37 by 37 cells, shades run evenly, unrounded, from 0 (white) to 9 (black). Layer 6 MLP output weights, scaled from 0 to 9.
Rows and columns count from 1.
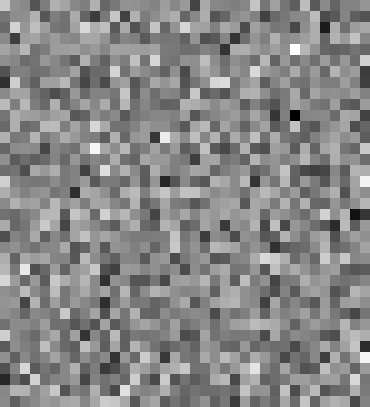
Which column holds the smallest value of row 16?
11
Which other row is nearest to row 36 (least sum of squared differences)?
27
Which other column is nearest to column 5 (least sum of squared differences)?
35
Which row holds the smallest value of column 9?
3
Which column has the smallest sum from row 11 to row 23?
6
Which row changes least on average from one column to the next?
5
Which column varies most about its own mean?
37
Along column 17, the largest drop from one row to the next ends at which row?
18
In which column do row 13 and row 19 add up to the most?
16
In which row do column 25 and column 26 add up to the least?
34
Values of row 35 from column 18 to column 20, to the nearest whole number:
6 5 6
